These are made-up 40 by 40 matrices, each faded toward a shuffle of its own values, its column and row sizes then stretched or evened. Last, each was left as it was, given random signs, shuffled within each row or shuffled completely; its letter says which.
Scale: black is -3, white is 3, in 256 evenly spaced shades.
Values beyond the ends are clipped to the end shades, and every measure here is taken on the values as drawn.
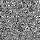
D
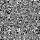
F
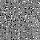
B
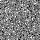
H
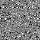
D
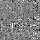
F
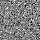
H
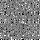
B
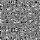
F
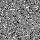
H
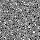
H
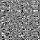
B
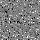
D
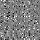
B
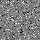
H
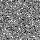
H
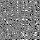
B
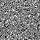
H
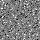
H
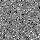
H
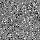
H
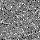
H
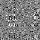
B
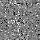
F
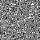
D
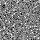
H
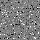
D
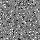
H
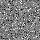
H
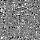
F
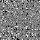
F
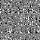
B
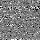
D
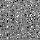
F
